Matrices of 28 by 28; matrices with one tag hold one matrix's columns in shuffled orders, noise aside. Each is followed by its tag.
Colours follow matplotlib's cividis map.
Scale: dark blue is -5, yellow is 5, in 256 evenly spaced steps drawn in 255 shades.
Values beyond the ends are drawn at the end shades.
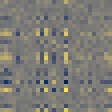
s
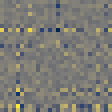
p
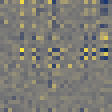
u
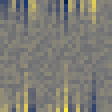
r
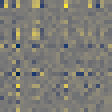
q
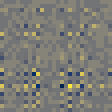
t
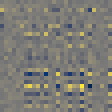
t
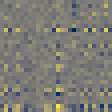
p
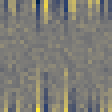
r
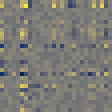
q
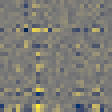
p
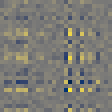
s
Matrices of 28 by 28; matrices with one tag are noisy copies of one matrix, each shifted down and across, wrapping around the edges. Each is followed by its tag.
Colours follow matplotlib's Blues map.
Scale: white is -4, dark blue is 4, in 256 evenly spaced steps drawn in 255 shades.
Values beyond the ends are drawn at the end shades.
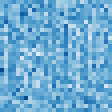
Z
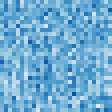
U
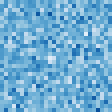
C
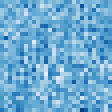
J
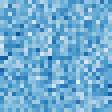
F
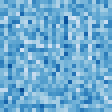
Z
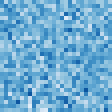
J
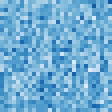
F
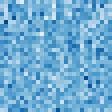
F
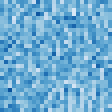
U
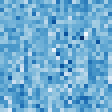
F
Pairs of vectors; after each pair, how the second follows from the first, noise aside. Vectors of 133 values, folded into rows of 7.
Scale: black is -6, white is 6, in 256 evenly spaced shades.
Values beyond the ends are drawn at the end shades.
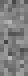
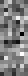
reversed, scaled up.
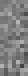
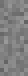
wrapped around, shrunk.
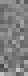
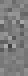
wrapped around, partly zeroed.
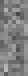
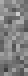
sign-scrambled.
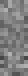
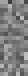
sign-scrambled.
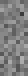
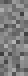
copied.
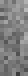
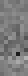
wrapped around, partly zeroed.
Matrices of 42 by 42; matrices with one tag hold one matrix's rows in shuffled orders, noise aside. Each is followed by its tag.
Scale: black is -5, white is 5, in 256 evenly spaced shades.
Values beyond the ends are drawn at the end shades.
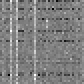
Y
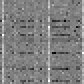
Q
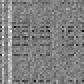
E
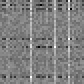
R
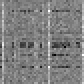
Q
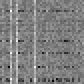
Y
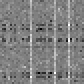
R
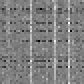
R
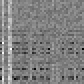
E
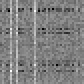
Y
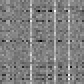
R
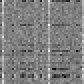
Q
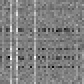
Y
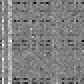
E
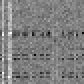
E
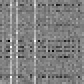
Y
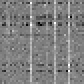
R
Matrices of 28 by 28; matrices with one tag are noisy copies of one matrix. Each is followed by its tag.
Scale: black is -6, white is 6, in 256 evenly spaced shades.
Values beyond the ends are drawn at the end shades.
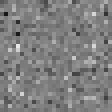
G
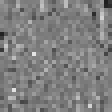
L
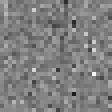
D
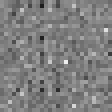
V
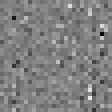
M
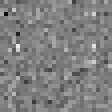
G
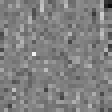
L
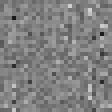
M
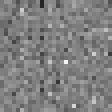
V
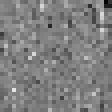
L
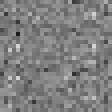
G
